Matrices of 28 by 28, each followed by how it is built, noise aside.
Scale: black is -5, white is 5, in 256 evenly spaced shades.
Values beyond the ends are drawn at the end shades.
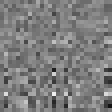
low rank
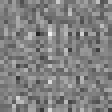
low rank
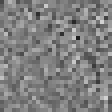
upper triangular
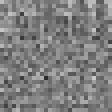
blocks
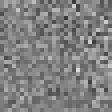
upper triangular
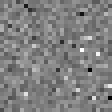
sparse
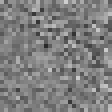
upper triangular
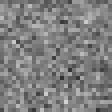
blocks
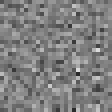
low rank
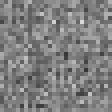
blocks
